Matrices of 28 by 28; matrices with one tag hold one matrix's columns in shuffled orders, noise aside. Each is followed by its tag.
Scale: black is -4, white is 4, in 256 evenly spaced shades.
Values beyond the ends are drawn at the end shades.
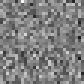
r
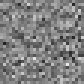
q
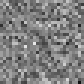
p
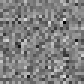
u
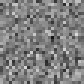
r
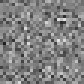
u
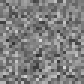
u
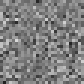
u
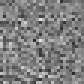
u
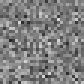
u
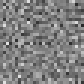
p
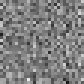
p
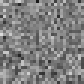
r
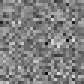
u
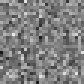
r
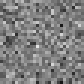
p
